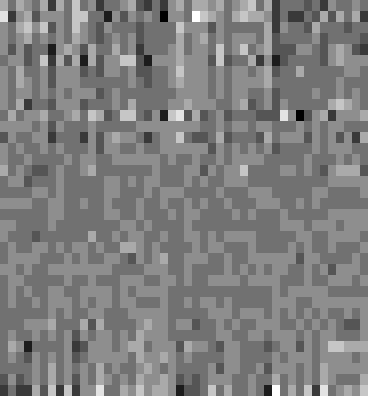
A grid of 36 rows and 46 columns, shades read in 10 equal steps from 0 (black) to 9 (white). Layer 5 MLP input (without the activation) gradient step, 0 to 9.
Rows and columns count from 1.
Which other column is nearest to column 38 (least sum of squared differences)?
14
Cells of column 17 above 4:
20
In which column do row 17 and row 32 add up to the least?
4
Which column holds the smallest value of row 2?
21
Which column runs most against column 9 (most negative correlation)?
8
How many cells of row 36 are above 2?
38
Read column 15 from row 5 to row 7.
6 5 5
